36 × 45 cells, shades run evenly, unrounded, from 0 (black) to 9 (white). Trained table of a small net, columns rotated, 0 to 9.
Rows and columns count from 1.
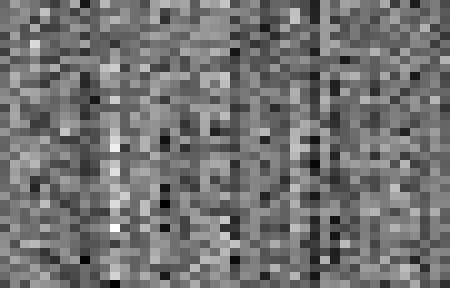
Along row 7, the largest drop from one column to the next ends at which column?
24
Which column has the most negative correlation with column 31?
19
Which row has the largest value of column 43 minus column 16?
4
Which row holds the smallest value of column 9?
33
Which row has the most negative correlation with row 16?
6
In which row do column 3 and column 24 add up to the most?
31
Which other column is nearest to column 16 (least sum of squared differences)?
21
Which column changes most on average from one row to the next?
12
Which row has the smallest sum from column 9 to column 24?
17
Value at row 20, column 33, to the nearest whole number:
5
